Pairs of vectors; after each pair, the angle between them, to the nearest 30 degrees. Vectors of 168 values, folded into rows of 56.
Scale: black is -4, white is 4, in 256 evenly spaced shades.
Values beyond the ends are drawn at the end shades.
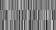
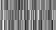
120 degrees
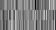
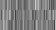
150 degrees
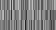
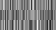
90 degrees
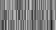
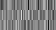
90 degrees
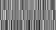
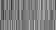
120 degrees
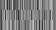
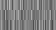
150 degrees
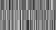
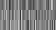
30 degrees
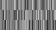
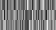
150 degrees
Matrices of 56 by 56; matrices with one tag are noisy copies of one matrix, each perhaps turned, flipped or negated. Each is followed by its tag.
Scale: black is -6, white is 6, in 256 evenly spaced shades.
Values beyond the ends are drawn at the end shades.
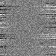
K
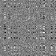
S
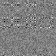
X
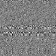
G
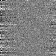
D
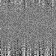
D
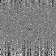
D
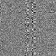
G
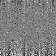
D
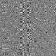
G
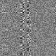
G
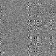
X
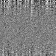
D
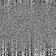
D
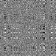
S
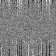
K
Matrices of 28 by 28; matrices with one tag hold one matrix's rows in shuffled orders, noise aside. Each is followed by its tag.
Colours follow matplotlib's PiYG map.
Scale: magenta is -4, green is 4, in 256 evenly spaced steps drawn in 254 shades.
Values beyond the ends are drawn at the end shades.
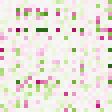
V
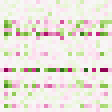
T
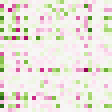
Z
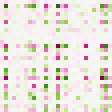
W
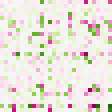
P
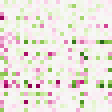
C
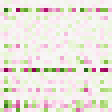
T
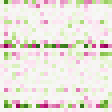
T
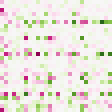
C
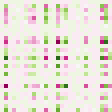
W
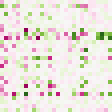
C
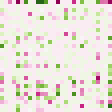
V
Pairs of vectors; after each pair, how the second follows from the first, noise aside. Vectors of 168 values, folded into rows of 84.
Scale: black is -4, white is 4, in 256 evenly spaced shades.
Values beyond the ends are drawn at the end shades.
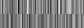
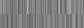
shrunk.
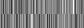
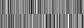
shuffled.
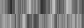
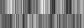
negated.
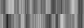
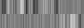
reversed, partly zeroed.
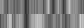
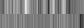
negated, partly zeroed.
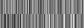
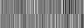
reversed, partly zeroed.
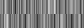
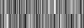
copied.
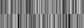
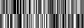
reversed, scaled up.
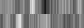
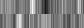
copied.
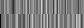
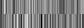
shuffled.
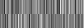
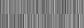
reversed, negated, shrunk.
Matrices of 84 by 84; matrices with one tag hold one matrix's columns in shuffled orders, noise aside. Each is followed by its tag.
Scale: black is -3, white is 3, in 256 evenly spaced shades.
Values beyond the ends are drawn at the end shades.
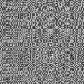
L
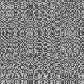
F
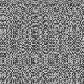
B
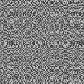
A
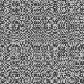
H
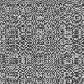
B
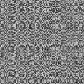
H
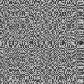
A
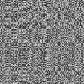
L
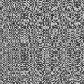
L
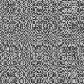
H
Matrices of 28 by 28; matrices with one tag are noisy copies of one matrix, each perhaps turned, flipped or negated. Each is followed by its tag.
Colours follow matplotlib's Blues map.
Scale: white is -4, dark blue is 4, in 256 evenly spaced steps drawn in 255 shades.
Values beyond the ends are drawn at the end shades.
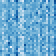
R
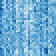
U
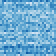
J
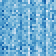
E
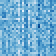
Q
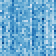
J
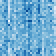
U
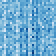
Q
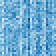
E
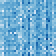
E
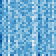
R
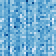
E
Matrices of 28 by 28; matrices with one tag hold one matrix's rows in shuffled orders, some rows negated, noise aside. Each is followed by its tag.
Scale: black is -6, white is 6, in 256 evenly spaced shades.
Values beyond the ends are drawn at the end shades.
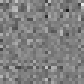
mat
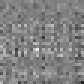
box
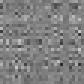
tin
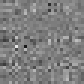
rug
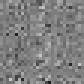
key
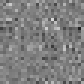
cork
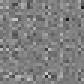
mat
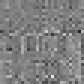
cork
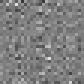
key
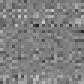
box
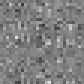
key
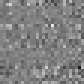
cork
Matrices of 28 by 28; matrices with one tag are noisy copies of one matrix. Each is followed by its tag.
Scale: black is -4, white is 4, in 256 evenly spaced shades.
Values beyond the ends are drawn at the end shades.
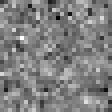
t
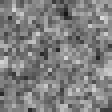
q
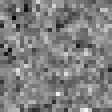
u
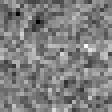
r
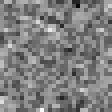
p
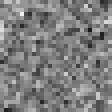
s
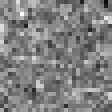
s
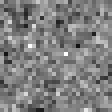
u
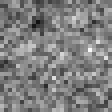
r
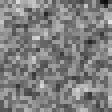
s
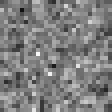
t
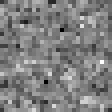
t
